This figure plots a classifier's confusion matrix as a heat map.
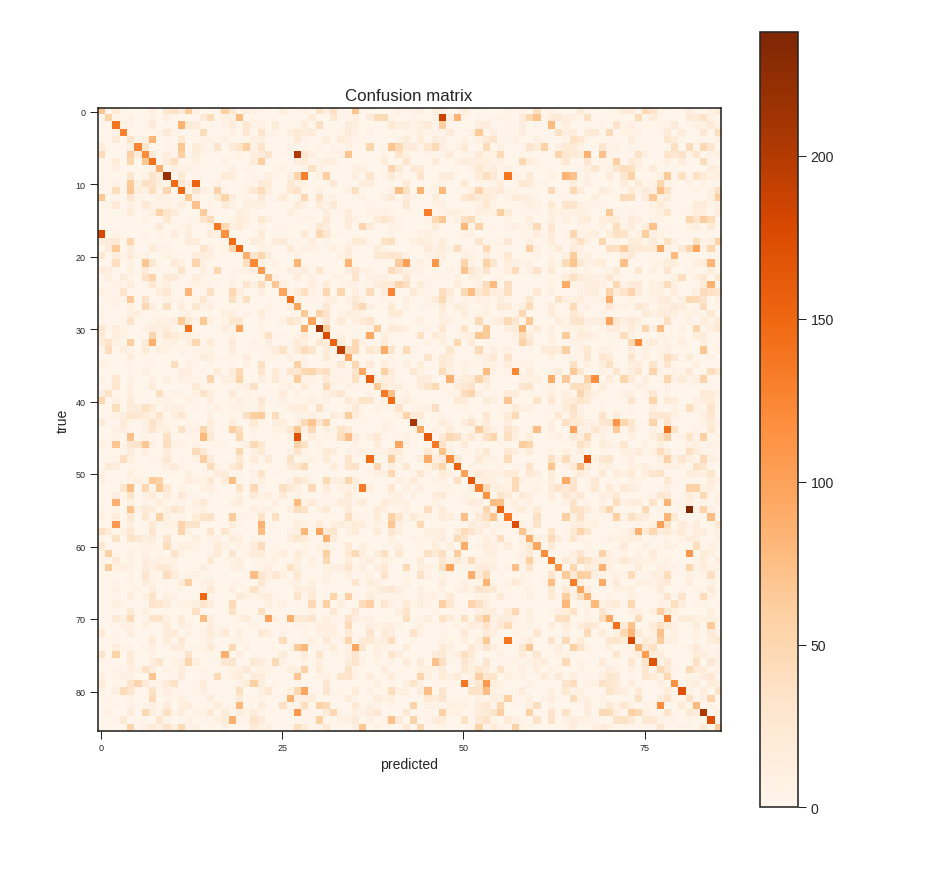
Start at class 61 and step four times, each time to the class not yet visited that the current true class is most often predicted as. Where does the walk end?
78
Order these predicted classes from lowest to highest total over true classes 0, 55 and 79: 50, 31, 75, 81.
31, 75, 50, 81
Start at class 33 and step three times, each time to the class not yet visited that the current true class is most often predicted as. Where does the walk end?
56
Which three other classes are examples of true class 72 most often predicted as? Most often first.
73, 77, 67
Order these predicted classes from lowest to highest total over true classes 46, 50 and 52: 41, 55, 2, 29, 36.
55, 29, 2, 41, 36
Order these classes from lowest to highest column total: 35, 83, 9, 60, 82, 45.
60, 45, 82, 35, 9, 83
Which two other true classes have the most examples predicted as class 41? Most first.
46, 11
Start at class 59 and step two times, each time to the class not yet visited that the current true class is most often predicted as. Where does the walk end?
37
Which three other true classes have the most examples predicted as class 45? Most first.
14, 48, 80
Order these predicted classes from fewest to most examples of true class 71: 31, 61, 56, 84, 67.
61, 31, 67, 56, 84
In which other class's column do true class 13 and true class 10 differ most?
4
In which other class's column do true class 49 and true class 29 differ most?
70
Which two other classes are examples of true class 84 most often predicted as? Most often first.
18, 40
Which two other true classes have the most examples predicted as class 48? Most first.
63, 37
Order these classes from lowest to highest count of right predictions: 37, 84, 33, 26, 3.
3, 26, 37, 84, 33
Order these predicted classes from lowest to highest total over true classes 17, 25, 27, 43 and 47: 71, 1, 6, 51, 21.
1, 21, 6, 51, 71
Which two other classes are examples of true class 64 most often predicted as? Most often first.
51, 21
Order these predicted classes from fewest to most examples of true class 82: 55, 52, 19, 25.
52, 25, 55, 19
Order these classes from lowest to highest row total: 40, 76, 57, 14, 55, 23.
23, 14, 40, 76, 57, 55
